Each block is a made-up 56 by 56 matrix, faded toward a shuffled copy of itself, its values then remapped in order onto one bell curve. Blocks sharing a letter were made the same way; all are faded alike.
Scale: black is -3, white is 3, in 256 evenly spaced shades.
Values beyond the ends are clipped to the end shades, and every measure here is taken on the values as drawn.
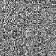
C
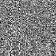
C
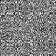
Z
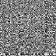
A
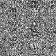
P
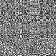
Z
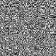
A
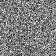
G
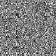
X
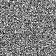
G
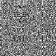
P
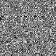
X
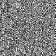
C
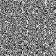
C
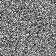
G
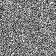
G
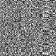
Z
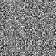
Z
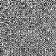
Z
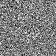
G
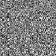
A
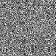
A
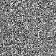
C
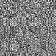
Z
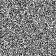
G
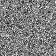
G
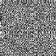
Z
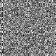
P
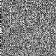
P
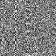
P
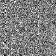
C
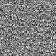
Z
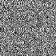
P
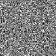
X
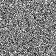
G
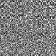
Z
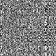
P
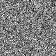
G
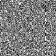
C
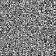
C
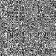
P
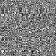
Z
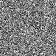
G
